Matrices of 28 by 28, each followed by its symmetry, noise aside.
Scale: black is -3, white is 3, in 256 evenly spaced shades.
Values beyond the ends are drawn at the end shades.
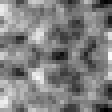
mirrored top to bottom.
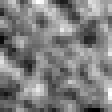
antisymmetric.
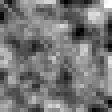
symmetric across the other diagonal.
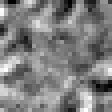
antisymmetric.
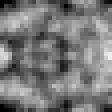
mirrored top to bottom.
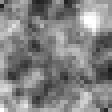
symmetric across the other diagonal.
